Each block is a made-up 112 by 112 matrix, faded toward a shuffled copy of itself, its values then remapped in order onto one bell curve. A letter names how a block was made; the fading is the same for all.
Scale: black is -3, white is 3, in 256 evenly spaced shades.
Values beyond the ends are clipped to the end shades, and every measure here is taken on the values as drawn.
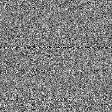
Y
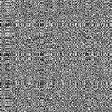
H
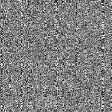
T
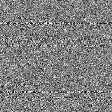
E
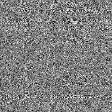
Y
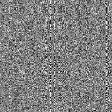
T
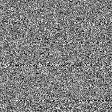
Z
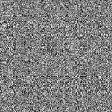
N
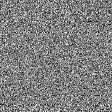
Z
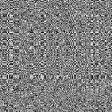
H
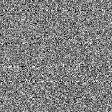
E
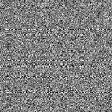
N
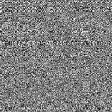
N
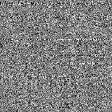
E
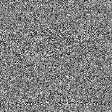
Y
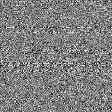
E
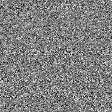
Z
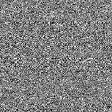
E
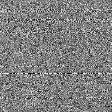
Y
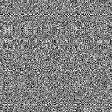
N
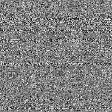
E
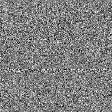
Z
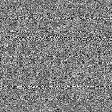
E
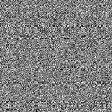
N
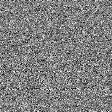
Z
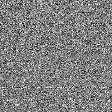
Z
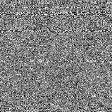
E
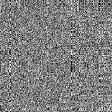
T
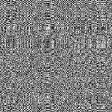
H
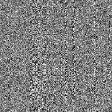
T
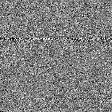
Z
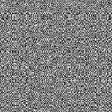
H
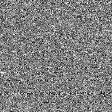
Z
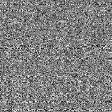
E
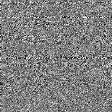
Y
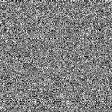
E
